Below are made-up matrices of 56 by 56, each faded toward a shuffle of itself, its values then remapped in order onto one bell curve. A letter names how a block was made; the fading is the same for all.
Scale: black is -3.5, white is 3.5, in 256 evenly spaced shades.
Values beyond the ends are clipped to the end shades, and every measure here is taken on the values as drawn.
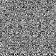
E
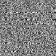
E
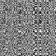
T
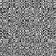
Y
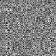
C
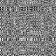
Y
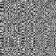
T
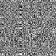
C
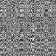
T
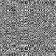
Y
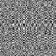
Y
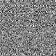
E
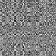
Y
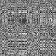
Y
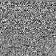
E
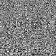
E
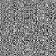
T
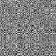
Y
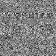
E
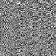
C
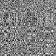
C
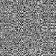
C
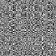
T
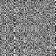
T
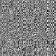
T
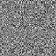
C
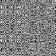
T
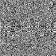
E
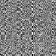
T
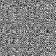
C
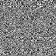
E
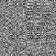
C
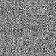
C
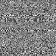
E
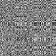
Y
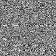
E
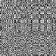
Y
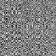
T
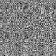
C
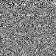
E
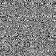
E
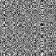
T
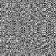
C
